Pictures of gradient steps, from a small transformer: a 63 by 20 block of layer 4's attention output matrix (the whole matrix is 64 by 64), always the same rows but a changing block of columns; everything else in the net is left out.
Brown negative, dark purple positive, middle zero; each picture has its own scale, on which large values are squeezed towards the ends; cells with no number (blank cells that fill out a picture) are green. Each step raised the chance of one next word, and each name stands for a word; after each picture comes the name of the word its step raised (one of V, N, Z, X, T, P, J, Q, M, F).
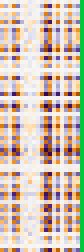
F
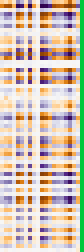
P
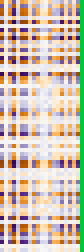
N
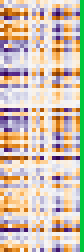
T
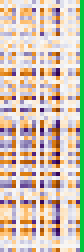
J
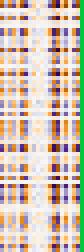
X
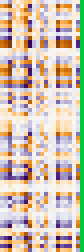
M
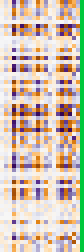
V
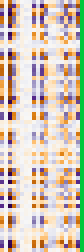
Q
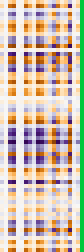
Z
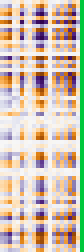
N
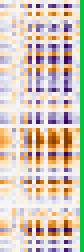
Z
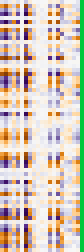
N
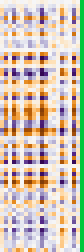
J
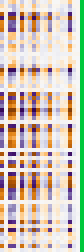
J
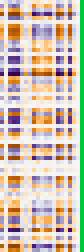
T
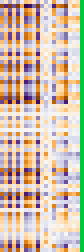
Q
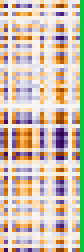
Z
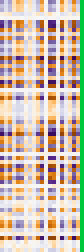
M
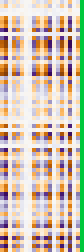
M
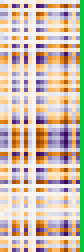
Z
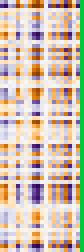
X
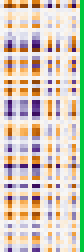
X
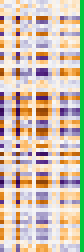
J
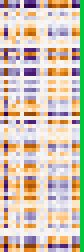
X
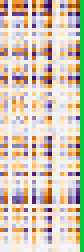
P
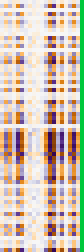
Z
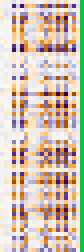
F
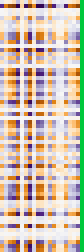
X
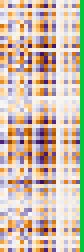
Z
